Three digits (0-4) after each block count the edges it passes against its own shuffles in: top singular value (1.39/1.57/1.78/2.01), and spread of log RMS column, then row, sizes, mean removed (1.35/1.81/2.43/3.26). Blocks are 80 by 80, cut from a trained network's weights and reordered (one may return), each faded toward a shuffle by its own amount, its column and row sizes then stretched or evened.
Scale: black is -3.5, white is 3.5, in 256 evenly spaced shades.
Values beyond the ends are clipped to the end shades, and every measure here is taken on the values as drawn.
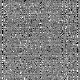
2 3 0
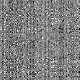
3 2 2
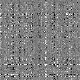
3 3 3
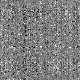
2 1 2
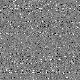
0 0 3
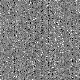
0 2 0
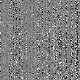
1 4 1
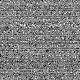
3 0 1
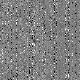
0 4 0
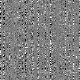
0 4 2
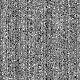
3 1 0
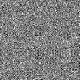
3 1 1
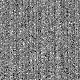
3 0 0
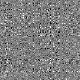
2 3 3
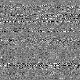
3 0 4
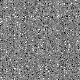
0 1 1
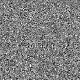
1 1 1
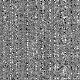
2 3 1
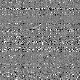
1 1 4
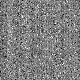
1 0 0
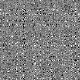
0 3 3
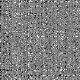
1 2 2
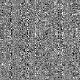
3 3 2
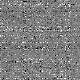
1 2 3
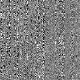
1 4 1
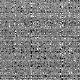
3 3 2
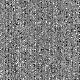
2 2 0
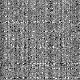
4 0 3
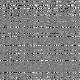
3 2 4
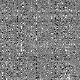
1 3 0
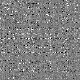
0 1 3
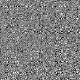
1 3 3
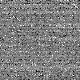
2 0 2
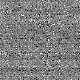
1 1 2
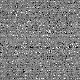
1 1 2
